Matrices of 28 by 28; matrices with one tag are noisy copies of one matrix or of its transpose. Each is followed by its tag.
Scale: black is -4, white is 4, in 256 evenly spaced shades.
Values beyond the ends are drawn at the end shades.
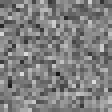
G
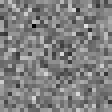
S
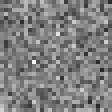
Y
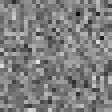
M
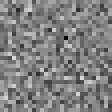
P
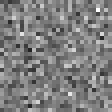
M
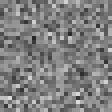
M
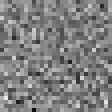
P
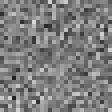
M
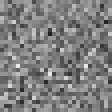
P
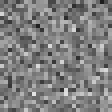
G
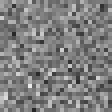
P
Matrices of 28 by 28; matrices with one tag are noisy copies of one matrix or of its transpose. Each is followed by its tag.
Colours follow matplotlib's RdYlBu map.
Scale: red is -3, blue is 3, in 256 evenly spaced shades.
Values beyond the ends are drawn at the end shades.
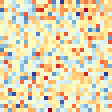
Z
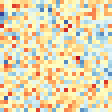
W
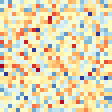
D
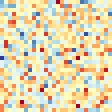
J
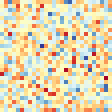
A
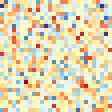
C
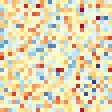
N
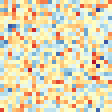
N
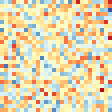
N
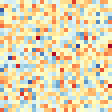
A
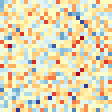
D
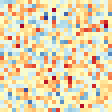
J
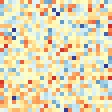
Z
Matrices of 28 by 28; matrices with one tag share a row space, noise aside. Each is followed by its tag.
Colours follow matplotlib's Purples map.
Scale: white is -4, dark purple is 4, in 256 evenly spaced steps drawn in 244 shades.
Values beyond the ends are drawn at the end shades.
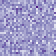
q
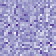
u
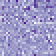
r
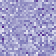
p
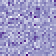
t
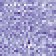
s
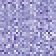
u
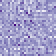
s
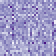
q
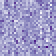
u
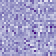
r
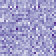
q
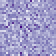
t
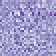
s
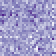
p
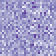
r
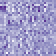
t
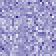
p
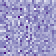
t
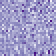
r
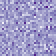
r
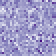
p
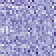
q
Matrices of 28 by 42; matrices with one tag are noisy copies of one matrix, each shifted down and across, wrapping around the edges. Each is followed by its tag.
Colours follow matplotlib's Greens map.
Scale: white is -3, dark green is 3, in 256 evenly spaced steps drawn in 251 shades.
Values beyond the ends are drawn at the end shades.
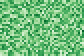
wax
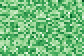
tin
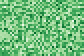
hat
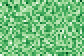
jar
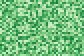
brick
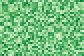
wax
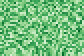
wax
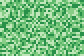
wax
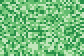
tin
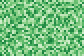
jar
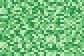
tin
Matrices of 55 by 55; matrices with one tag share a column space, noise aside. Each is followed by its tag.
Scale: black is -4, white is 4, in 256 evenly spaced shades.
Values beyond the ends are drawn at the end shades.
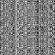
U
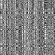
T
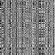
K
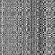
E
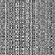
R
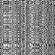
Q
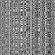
E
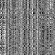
T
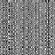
R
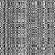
K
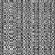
R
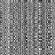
R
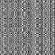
E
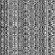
U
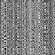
R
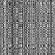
K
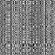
Q
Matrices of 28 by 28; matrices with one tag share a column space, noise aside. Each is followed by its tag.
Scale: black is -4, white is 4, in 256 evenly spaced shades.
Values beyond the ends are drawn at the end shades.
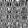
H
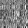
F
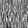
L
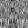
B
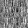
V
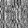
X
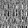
F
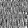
B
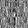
V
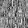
V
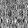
F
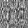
X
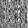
X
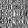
F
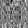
H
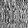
X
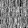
V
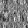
L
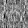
L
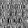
F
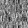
L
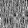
V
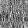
L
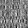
F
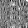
H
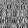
F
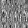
L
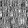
V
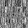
V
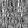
V
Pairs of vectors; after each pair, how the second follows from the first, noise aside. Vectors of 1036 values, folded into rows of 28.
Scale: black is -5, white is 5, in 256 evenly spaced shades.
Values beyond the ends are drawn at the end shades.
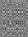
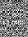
negated, scaled up.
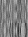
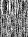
reversed, negated, scaled up.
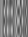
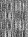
reversed.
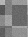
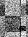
wrapped around, negated, scaled up.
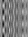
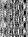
reversed, scaled up.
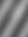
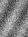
reversed.
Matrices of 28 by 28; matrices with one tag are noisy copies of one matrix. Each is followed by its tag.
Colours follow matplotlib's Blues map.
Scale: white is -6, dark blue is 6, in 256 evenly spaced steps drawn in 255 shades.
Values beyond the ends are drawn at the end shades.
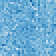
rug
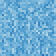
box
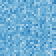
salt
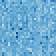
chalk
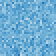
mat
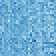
chalk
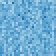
mat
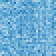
rug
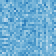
rug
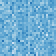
box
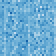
box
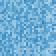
salt
